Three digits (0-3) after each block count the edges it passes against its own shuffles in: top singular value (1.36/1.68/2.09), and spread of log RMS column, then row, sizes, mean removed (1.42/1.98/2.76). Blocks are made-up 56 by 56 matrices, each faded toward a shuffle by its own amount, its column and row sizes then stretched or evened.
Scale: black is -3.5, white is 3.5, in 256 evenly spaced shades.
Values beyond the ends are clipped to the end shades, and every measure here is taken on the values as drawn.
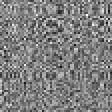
3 1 1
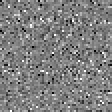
1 0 1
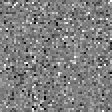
0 1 1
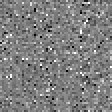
0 2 0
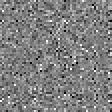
2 1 0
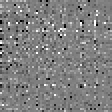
2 2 2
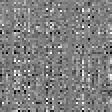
2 3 2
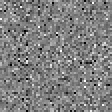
1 1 1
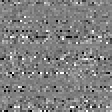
0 0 3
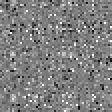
2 0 1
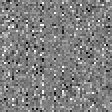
0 2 0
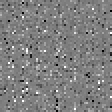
0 2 0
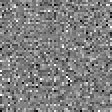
2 1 1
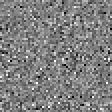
0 0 1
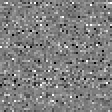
1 0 2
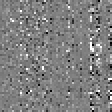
0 3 1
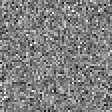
0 0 0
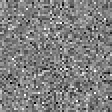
2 0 0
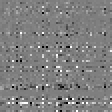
1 2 3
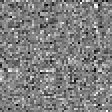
2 1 1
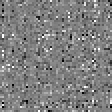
0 2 2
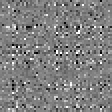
3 2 2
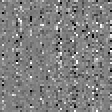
0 3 0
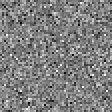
0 0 1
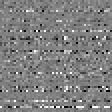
2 0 3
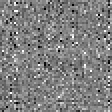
1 2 0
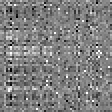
3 2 0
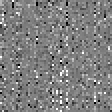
2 3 0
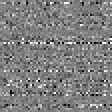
3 1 3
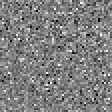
0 0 1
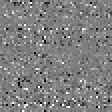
0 1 2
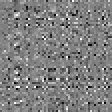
3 2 2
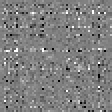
2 2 2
